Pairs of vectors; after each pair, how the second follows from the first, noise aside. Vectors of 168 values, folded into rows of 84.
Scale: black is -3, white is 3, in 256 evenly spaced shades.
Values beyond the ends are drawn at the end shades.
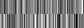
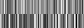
sign-scrambled.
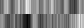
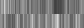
reversed, shrunk.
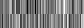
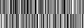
sign-scrambled.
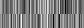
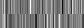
reversed, negated, partly zeroed.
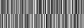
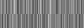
reversed, shrunk.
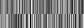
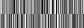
wrapped around.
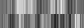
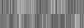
shrunk.
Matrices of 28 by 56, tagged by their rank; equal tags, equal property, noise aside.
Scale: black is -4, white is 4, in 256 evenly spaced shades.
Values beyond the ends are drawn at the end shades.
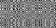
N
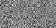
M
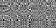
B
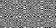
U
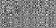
B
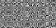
B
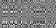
N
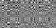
U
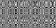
N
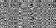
B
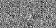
M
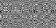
B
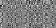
B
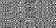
B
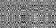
U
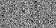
M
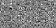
M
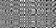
N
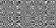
U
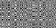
N
